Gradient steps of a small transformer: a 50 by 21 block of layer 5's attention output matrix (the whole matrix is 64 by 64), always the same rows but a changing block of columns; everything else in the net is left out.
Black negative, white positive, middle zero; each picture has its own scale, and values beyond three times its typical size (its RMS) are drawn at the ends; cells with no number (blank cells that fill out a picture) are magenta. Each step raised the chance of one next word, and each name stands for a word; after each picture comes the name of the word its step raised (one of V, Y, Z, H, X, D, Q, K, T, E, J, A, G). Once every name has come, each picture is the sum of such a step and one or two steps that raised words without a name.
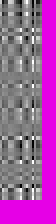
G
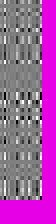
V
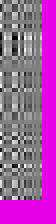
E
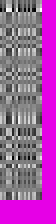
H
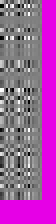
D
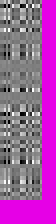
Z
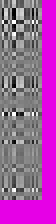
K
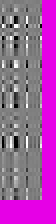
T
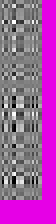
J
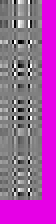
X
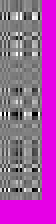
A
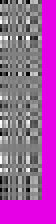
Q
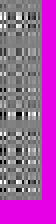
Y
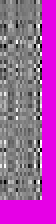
X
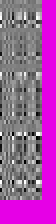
Y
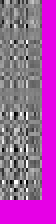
Y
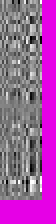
Q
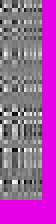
Z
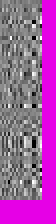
T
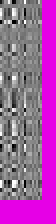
K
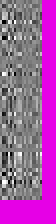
J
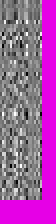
A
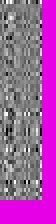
Y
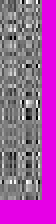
V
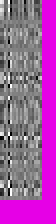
G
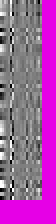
G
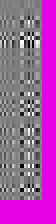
A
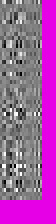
A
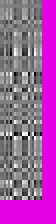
E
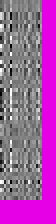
X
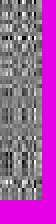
G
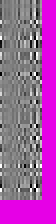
G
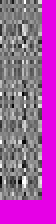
J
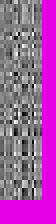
A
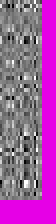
D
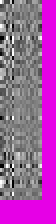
E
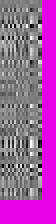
T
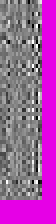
X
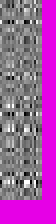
J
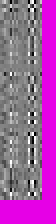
Z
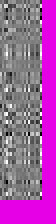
Z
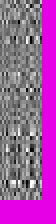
D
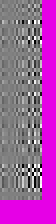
J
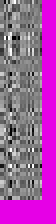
E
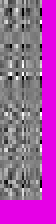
K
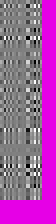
D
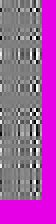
Z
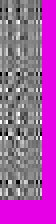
H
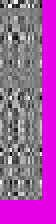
D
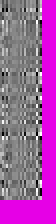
H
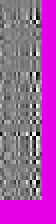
Y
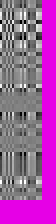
K
